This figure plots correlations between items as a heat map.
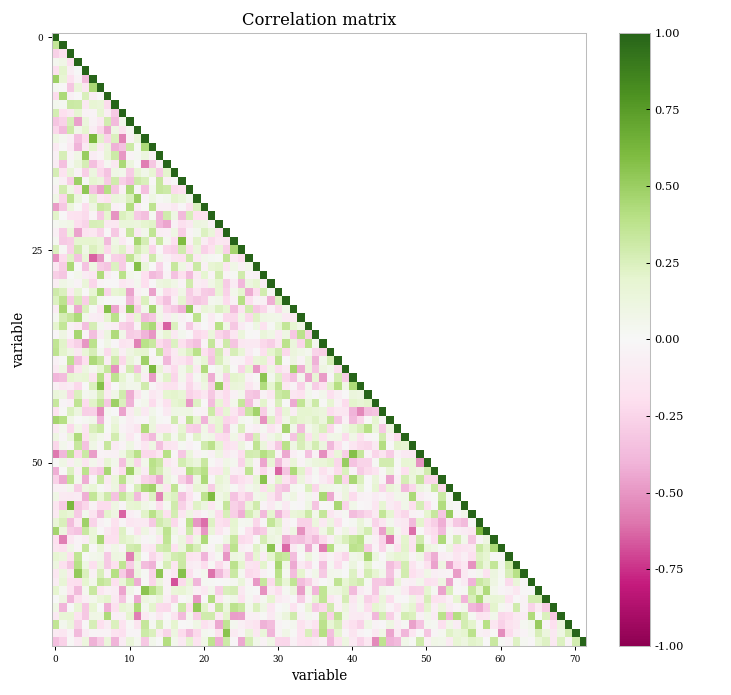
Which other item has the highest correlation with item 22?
41
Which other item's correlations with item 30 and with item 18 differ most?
51
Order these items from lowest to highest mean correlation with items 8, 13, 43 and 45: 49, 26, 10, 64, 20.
64, 49, 10, 26, 20
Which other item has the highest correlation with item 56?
53
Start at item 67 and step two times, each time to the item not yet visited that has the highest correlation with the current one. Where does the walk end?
11
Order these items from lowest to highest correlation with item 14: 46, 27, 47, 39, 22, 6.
22, 27, 46, 6, 47, 39
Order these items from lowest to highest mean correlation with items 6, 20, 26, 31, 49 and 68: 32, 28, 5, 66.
5, 66, 32, 28
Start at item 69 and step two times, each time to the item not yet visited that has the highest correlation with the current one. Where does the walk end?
12
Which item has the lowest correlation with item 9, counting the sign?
56
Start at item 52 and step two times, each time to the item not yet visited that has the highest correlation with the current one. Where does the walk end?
40
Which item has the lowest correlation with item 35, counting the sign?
13
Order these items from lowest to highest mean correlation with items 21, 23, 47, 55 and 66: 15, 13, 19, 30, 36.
30, 19, 13, 15, 36
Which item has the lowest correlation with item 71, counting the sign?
43
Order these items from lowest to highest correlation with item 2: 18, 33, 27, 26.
18, 26, 33, 27
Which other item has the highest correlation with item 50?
39
